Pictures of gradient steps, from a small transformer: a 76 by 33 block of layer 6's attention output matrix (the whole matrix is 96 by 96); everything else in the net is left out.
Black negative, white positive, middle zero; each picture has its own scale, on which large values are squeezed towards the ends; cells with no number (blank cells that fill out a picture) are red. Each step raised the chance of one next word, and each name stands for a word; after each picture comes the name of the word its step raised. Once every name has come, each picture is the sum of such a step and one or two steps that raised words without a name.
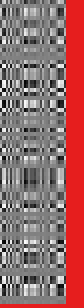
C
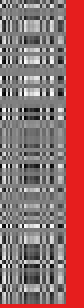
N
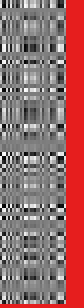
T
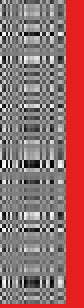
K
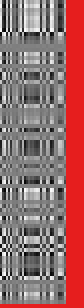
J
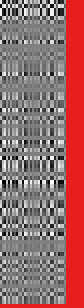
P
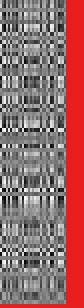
J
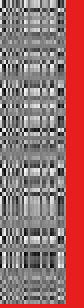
J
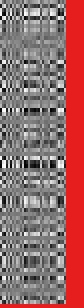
P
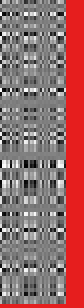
K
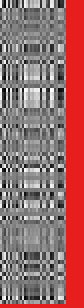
T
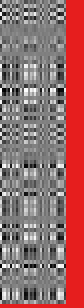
N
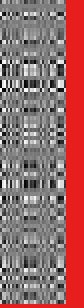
C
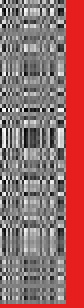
P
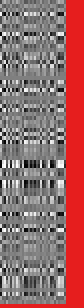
K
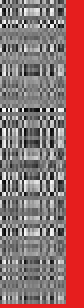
P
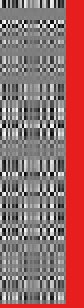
T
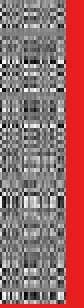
T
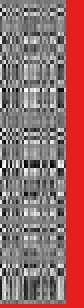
K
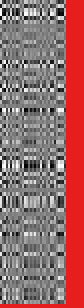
P
